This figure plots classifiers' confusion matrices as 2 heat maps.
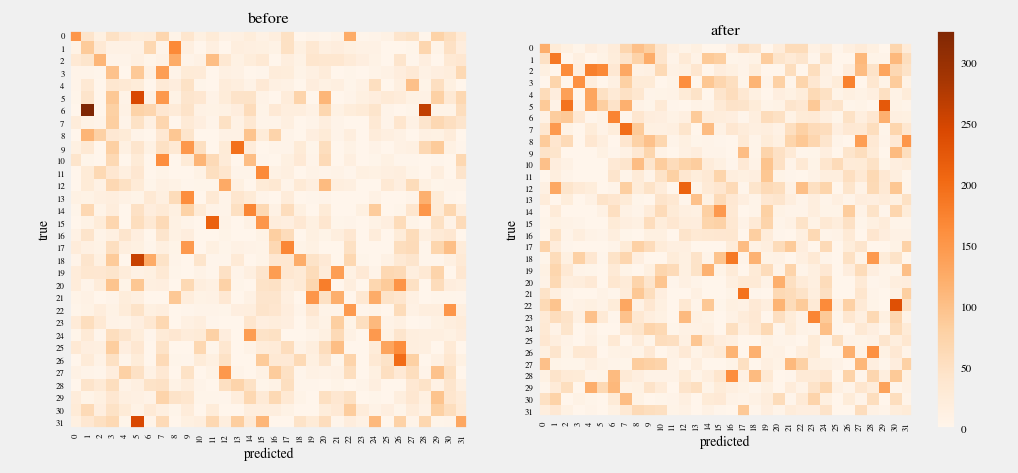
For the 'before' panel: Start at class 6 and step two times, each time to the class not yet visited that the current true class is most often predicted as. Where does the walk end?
8
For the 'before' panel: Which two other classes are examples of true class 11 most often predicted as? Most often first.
15, 2
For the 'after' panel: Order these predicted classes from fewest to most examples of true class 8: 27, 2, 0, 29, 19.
29, 19, 2, 0, 27
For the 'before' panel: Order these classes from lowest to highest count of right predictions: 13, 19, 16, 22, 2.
13, 19, 16, 2, 22
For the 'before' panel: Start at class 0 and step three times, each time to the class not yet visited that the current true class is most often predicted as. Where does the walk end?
29
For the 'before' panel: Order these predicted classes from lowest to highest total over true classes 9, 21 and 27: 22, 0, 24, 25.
0, 22, 25, 24
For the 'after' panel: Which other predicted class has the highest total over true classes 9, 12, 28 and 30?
1
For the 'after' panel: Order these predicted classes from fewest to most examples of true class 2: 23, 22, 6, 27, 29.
22, 6, 23, 27, 29
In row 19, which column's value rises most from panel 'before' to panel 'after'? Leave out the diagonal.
14
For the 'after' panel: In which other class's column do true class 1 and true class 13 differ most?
9
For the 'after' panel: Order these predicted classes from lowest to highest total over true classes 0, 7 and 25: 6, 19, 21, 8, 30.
19, 6, 21, 30, 8
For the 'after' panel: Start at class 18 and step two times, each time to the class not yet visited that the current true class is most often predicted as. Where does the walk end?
23
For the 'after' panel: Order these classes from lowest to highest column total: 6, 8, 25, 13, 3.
25, 3, 13, 6, 8
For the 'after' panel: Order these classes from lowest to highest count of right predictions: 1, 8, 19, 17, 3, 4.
19, 8, 17, 4, 3, 1
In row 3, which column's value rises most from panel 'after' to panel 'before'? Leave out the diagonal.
5
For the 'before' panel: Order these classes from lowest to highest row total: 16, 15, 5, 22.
16, 22, 15, 5
